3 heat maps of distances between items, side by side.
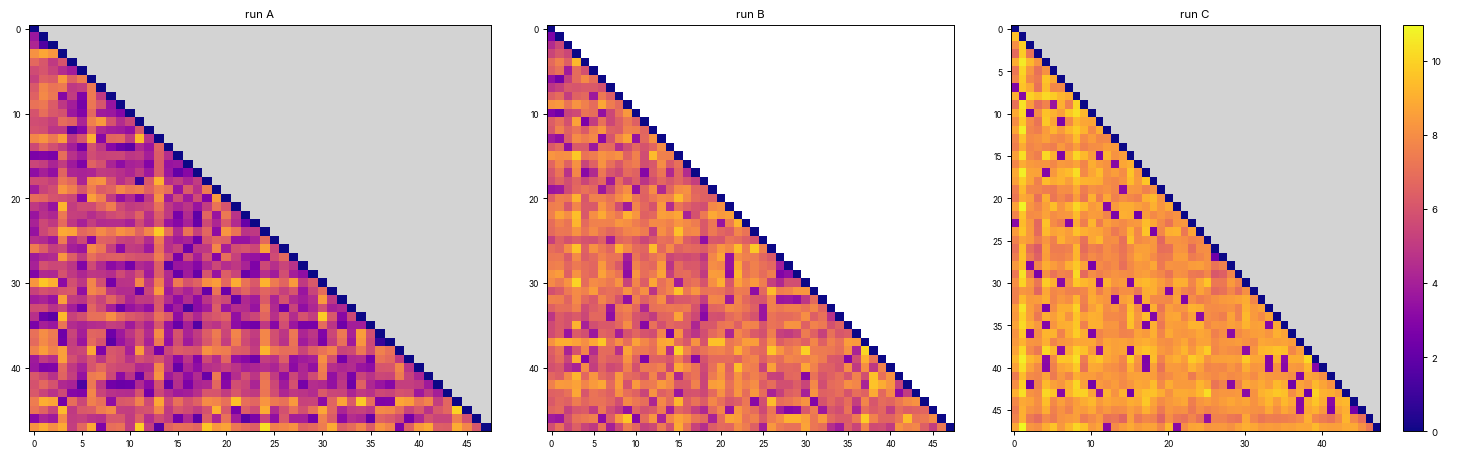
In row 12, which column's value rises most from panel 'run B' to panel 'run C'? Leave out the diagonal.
44
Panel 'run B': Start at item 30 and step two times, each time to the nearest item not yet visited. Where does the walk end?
43
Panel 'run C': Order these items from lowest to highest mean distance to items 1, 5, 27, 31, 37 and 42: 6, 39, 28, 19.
28, 19, 6, 39
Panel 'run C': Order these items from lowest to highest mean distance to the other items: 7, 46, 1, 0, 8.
46, 0, 7, 8, 1
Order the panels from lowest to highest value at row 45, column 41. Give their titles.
run C, run A, run B
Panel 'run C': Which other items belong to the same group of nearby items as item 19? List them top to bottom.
14
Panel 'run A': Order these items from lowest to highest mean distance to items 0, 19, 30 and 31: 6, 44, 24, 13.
24, 44, 6, 13
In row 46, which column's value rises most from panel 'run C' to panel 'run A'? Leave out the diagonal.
3
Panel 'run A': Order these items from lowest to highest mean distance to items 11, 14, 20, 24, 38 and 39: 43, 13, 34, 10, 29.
10, 29, 43, 34, 13
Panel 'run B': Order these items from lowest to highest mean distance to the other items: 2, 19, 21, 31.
2, 21, 19, 31
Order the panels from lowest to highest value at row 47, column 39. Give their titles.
run B, run A, run C
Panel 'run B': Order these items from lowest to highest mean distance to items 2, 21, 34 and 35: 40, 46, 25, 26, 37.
25, 40, 46, 26, 37
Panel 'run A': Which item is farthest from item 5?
6
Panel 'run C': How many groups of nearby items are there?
15
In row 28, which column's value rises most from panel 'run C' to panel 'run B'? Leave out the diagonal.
10
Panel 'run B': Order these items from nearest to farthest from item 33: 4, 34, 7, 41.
7, 34, 4, 41
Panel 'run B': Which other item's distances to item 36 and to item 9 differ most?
38
